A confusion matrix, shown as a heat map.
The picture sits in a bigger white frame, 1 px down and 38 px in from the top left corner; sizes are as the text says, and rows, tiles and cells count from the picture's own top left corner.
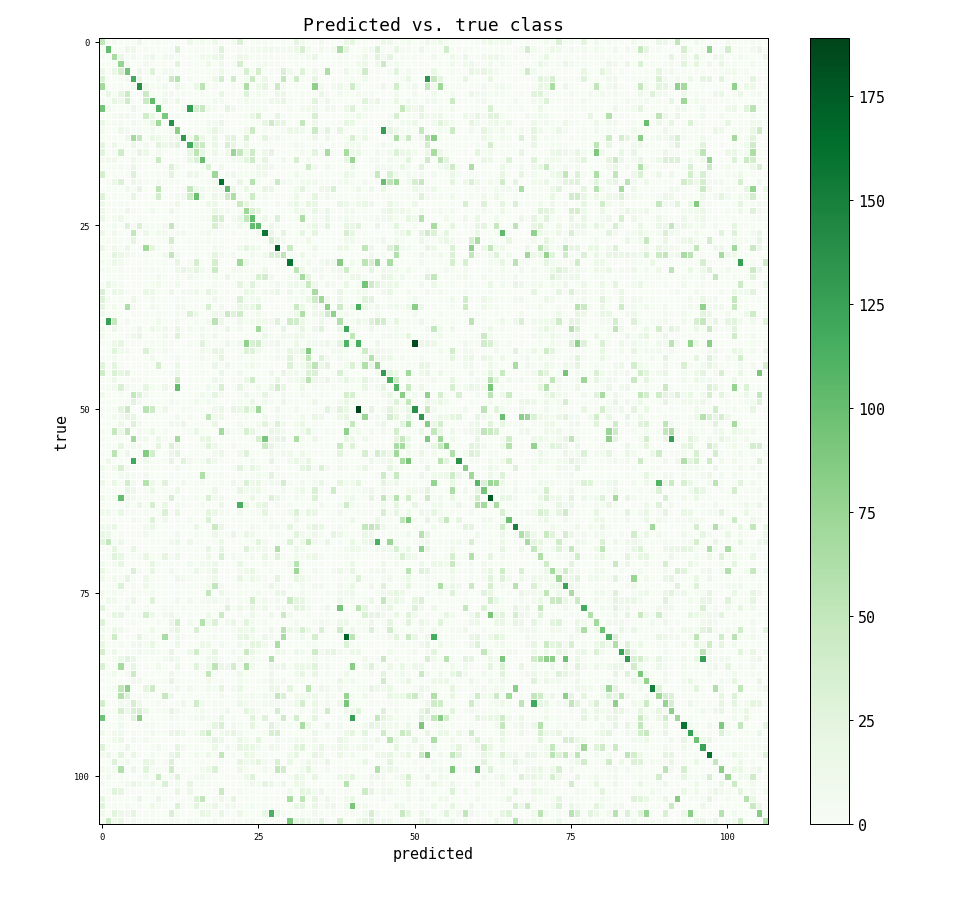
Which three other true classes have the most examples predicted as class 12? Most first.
47, 54, 5
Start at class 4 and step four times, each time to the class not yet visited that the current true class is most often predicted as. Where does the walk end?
25
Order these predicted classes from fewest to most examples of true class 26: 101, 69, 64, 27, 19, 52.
19, 27, 101, 52, 69, 64
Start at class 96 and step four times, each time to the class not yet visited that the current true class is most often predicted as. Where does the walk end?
97
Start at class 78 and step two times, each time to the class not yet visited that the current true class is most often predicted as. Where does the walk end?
3
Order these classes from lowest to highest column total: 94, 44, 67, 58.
58, 67, 94, 44
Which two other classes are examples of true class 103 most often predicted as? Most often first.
92, 30
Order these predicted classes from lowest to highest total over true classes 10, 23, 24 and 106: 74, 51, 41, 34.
74, 41, 34, 51
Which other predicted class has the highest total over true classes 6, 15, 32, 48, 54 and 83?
52
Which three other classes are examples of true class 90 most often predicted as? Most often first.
69, 39, 82
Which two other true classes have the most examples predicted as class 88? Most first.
66, 7
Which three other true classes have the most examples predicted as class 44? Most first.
68, 30, 99
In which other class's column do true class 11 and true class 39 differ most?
87
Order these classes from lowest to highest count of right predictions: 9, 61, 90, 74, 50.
90, 61, 9, 74, 50
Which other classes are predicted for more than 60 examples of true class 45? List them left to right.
49, 74, 105
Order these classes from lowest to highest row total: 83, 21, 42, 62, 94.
42, 21, 83, 94, 62
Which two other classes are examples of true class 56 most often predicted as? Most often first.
7, 47
